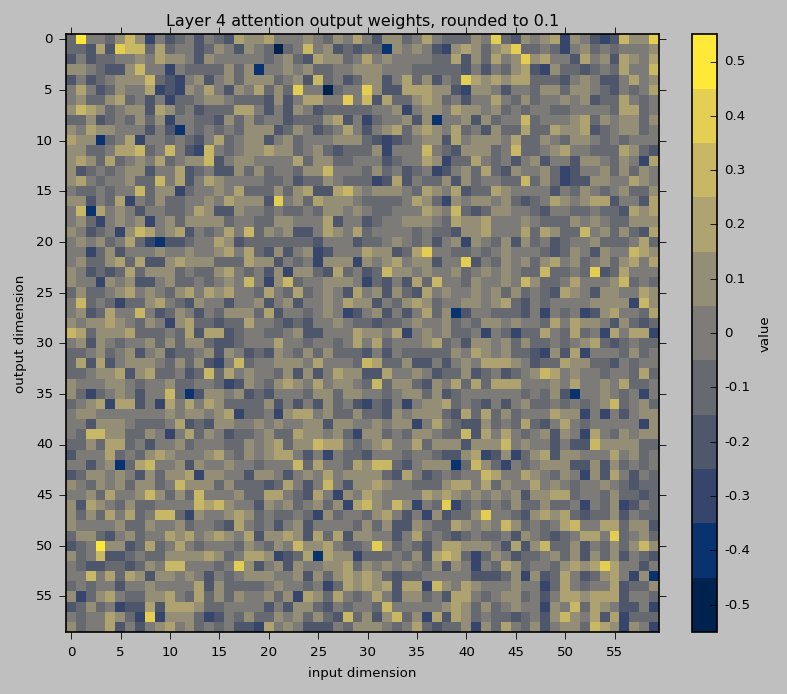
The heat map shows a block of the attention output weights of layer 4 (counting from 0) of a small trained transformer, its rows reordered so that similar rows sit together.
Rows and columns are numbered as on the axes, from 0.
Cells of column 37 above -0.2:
51
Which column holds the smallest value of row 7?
34
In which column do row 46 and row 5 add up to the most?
30
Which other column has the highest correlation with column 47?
4
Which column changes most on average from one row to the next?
40
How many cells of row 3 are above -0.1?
33
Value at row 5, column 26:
-0.5
